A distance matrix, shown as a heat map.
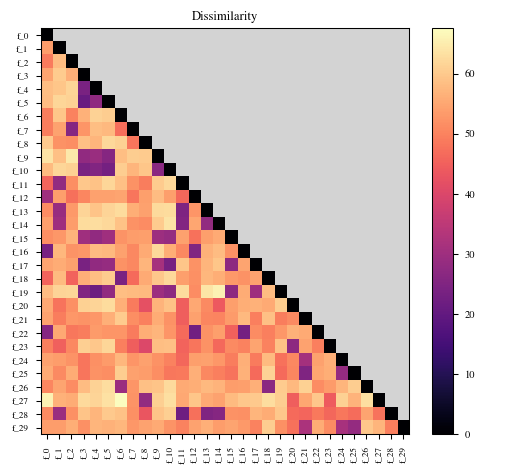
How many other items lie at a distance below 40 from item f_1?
4
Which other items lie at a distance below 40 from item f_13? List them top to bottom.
f_1, f_11, f_14, f_28
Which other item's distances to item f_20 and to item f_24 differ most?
f_23
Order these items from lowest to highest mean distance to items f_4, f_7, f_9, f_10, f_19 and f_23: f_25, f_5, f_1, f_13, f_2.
f_5, f_25, f_2, f_1, f_13
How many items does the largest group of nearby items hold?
8
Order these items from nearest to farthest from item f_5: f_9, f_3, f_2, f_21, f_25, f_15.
f_3, f_9, f_15, f_25, f_21, f_2
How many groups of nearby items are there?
8
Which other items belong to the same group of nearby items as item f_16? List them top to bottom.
f_0, f_12, f_22
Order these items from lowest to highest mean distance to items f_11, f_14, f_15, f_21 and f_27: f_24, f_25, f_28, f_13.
f_28, f_13, f_25, f_24
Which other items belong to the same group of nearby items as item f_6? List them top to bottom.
f_18, f_26
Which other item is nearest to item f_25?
f_21
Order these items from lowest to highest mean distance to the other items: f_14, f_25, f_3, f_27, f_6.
f_3, f_25, f_14, f_6, f_27
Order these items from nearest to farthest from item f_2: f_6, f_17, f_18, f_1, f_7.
f_7, f_18, f_6, f_17, f_1
